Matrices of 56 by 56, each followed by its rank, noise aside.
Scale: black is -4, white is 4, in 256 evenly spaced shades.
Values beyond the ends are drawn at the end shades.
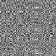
five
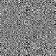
five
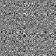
six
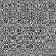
six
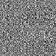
eight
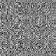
eight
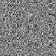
eight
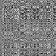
five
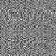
six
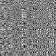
five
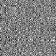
eight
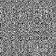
eight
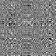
five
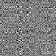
six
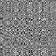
four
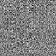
eight
